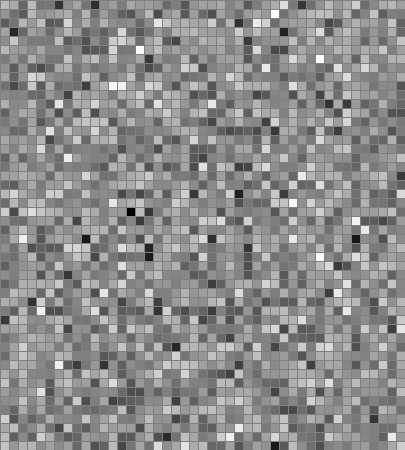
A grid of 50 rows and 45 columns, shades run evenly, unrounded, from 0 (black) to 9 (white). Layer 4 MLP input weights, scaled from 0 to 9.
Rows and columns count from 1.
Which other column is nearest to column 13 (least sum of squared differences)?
33
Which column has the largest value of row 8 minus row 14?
30
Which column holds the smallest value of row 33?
37
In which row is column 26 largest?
49
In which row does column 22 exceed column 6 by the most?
16
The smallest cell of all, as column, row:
15, 24
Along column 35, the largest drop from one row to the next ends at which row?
46
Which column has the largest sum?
39
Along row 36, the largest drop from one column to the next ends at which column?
23
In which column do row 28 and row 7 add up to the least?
17
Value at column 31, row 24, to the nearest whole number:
3
